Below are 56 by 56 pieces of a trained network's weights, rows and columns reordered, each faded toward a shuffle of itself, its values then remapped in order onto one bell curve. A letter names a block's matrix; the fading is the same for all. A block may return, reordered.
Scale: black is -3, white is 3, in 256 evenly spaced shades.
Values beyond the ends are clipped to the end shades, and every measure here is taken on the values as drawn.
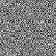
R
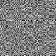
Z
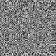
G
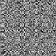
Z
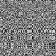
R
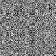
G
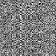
Z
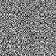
G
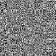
R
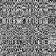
R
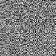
R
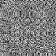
G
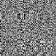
R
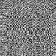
G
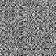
G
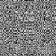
R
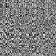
Z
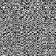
Z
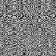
Z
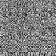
G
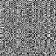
Z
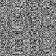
G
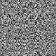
R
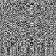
G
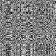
Z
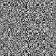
R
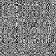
Z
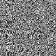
R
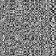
Z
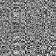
Z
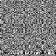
Z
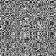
Z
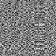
G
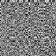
R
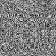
G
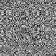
G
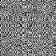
Z
